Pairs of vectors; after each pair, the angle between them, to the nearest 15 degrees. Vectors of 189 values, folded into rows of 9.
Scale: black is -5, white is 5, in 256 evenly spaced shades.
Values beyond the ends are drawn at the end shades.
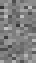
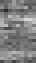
120 degrees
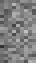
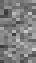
45 degrees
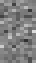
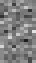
15 degrees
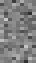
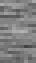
105 degrees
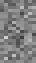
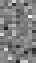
90 degrees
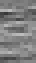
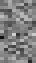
105 degrees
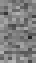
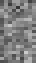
120 degrees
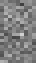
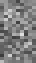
30 degrees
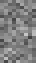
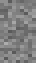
135 degrees
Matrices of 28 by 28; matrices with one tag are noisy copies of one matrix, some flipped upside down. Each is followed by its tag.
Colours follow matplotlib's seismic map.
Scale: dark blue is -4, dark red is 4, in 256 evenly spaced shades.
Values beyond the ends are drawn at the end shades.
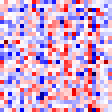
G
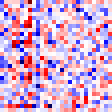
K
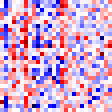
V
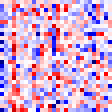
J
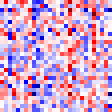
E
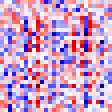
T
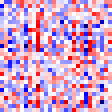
T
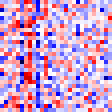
K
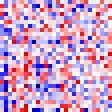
V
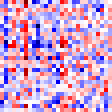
V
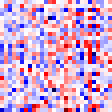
G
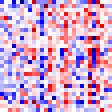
G
